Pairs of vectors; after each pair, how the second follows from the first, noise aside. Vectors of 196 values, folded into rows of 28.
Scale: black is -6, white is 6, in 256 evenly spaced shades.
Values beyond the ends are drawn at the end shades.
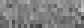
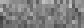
reversed, negated.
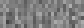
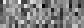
wrapped around, scaled up.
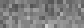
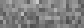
reversed.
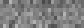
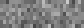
reversed.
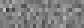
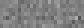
reversed, negated, shrunk.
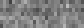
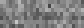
reversed.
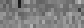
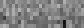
reversed.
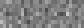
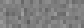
shrunk.
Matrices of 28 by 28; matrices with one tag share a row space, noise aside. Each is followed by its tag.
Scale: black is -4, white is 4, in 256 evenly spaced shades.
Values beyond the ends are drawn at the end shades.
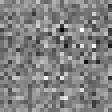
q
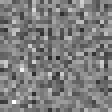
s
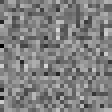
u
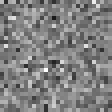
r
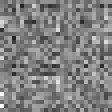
u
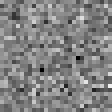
s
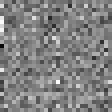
u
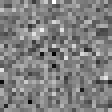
r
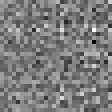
q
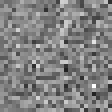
q
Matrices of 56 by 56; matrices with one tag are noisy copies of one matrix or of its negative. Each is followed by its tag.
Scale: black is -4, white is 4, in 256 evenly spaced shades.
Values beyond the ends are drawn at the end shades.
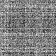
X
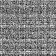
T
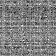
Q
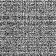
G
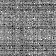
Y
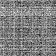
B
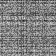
G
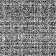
Q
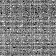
Q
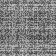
Y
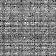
Q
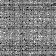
Y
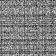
T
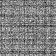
T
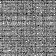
G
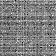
G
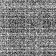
X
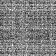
Y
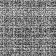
B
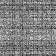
Y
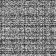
T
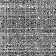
X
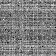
Y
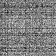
X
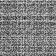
G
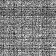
B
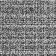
T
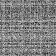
Q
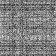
Y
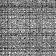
X
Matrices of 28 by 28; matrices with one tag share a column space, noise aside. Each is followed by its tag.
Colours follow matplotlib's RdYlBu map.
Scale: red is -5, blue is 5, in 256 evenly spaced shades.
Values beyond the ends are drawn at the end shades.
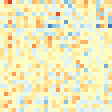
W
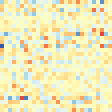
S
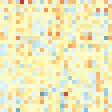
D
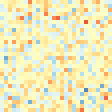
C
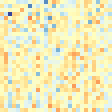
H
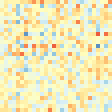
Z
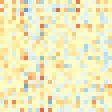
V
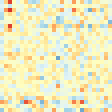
V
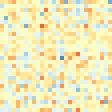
V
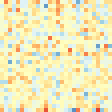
Z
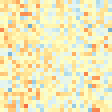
H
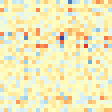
S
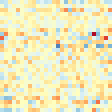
S
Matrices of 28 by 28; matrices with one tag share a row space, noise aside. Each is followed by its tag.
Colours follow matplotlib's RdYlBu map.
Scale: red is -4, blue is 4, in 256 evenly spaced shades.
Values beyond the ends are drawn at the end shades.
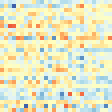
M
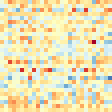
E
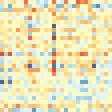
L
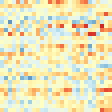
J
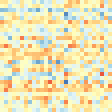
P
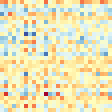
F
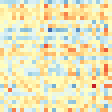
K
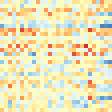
J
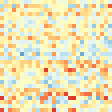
K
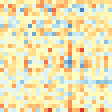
M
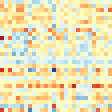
L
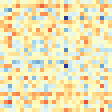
P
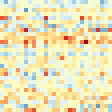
F
